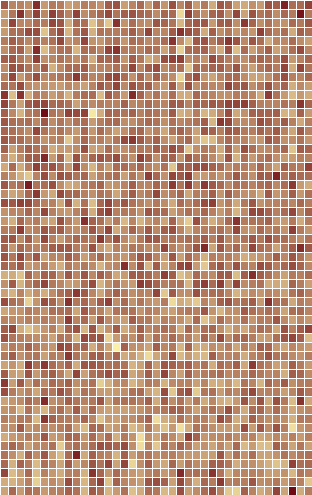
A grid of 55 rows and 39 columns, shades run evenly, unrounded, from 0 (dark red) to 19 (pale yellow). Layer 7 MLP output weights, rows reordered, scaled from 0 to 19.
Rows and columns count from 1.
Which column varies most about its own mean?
23
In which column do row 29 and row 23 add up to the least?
3
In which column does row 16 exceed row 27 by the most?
26
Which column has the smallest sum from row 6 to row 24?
5
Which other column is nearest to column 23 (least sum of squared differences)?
27
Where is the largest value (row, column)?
39, 15
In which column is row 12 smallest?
38
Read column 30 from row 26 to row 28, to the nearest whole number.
5 10 8
